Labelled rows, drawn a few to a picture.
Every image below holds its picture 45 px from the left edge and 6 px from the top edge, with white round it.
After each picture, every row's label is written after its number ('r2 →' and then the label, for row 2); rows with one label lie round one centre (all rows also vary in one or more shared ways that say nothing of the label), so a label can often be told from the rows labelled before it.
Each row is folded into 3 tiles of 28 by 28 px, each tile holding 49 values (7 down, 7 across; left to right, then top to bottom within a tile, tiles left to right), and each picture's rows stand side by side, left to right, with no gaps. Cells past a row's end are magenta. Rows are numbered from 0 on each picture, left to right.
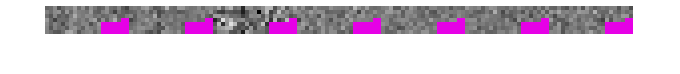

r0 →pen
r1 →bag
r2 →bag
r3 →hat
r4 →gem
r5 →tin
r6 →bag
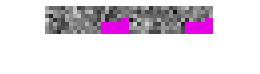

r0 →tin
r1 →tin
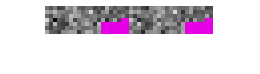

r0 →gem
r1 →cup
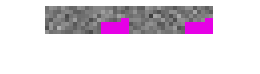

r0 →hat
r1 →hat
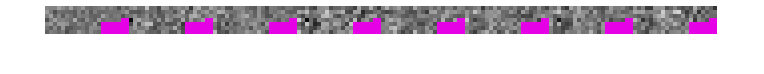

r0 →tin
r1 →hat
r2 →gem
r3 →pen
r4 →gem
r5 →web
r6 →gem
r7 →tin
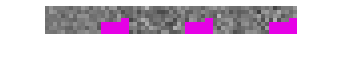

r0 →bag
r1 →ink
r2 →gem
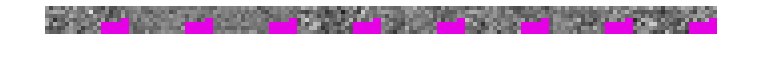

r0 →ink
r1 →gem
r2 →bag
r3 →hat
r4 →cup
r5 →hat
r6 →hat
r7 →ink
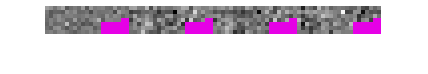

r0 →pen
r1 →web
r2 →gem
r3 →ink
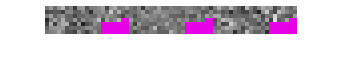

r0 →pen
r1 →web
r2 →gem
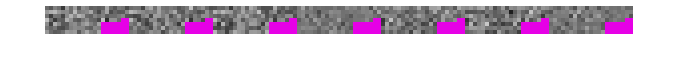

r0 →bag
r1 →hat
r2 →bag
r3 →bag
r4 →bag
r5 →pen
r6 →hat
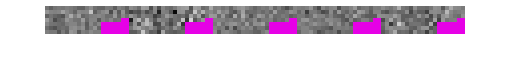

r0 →ink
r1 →web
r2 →tin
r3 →tin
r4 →web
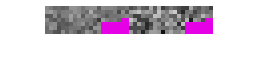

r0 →cup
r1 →hat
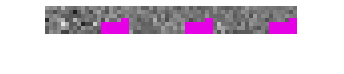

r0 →ink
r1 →gem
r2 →cup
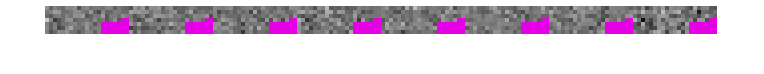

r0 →web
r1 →bag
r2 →tin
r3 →tin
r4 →cup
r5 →tin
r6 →cup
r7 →pen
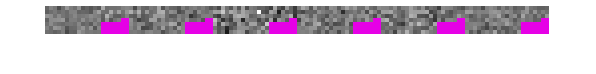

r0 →gem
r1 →tin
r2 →ink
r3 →pen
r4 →cup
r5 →tin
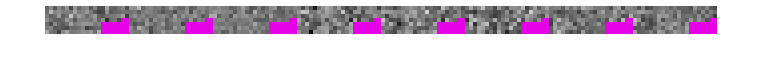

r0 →bag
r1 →gem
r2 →tin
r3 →cup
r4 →cup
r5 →hat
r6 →cup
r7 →gem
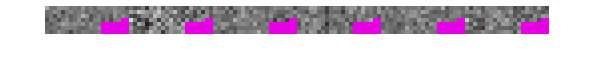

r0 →web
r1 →web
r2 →tin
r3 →bag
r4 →pen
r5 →web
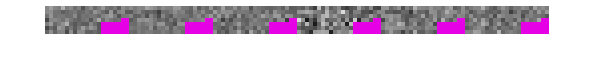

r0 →hat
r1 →ink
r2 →hat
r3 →hat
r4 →cup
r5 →bag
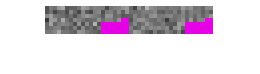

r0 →bag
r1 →ink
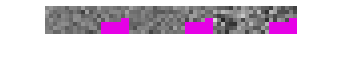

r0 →tin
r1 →gem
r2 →cup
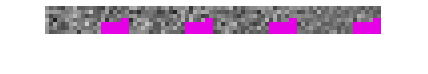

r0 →tin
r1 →gem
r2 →web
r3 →pen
